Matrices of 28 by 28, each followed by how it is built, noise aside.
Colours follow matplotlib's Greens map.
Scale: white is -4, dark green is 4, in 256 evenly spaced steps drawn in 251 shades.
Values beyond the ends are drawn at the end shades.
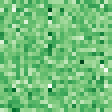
uneven columns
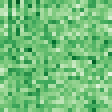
blocks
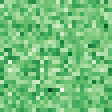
low rank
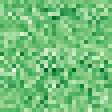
low rank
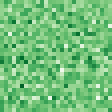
uneven rows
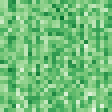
blocks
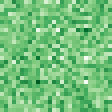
low rank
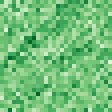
Hankel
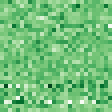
uneven rows
